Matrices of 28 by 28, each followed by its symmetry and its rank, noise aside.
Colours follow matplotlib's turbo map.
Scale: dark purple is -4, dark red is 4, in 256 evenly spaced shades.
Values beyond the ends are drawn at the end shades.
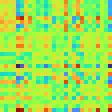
no symmetry, rank two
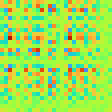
no symmetry, rank two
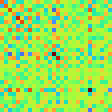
symmetric, rank three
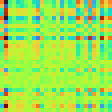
no symmetry, rank one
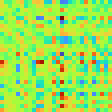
no symmetry, rank three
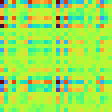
no symmetry, rank one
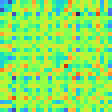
symmetric, rank three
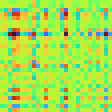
no symmetry, rank two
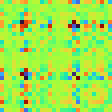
symmetric, rank two
